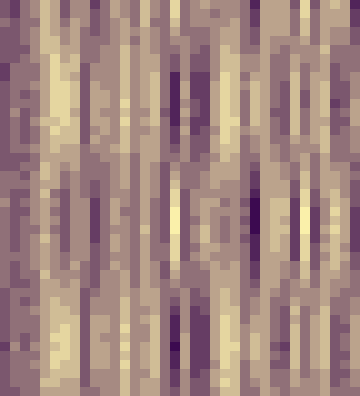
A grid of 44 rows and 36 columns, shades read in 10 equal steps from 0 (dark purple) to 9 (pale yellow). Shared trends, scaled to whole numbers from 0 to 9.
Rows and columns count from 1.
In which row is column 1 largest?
23
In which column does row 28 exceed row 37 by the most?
18
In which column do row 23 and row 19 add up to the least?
26
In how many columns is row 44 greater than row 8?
5
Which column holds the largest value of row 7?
6
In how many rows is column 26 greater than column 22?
11
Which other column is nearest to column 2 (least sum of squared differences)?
17
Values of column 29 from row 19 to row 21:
5 5 6
